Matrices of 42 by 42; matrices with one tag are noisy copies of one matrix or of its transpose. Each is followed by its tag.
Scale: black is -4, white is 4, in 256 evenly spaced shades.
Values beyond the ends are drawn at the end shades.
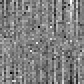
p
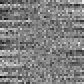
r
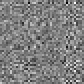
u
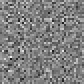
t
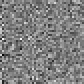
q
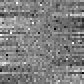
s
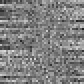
r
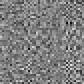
u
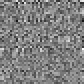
q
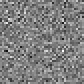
t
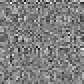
q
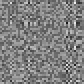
u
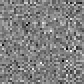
u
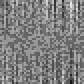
p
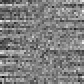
r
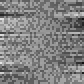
s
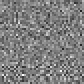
u
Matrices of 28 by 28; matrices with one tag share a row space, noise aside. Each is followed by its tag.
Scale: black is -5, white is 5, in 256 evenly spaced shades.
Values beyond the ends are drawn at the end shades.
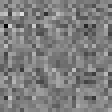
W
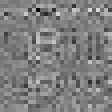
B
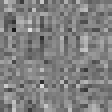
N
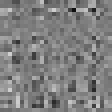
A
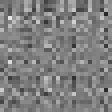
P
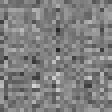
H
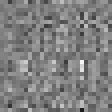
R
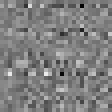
R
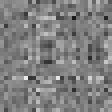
B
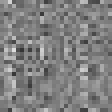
N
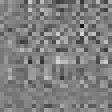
R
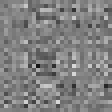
B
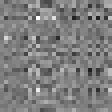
B
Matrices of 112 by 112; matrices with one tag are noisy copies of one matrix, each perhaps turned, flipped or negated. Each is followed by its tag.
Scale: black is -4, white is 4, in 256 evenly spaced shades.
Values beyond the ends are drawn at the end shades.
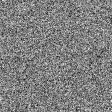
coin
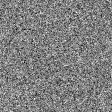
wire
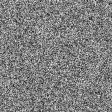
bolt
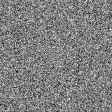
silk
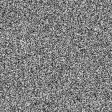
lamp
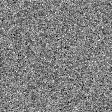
wire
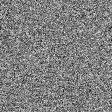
lamp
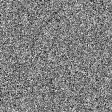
coin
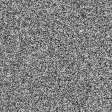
lamp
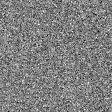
lamp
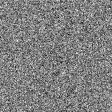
silk
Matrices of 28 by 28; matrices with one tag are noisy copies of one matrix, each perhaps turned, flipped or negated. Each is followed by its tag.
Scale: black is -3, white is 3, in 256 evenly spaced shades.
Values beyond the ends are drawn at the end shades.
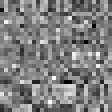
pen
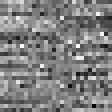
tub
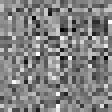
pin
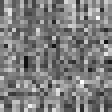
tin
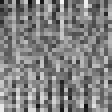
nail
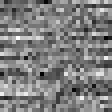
tub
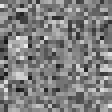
pen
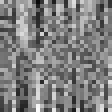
tub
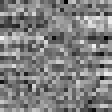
tub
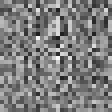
pin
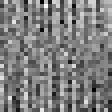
nail
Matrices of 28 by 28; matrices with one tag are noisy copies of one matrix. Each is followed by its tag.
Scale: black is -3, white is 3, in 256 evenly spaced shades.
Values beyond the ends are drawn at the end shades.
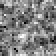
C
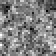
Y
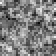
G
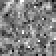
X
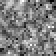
X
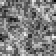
G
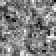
G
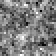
C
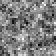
C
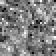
G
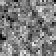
G
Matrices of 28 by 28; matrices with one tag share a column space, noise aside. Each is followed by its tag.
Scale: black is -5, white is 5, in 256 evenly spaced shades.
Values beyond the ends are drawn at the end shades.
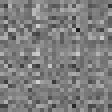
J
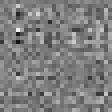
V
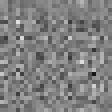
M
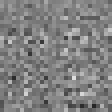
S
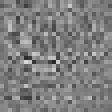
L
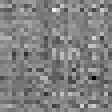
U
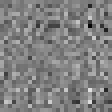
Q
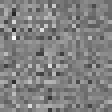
J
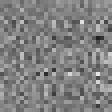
M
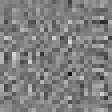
M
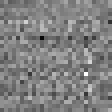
M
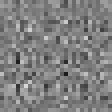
M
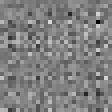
V
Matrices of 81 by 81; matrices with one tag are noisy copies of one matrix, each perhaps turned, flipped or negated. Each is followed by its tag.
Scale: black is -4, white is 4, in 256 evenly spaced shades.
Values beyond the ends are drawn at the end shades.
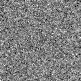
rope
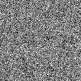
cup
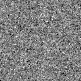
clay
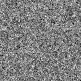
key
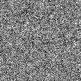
cup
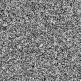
key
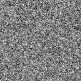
key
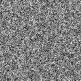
rope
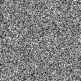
cup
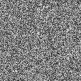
cup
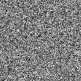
key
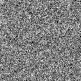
cup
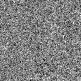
cup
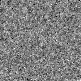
rope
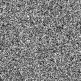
clay
